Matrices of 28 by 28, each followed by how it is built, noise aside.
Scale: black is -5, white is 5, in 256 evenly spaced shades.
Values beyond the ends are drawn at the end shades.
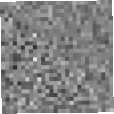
lower triangular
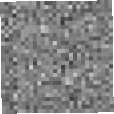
repeating rows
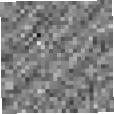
Hankel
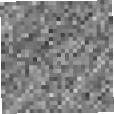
Hankel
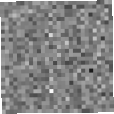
repeating rows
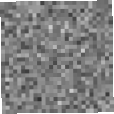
noise
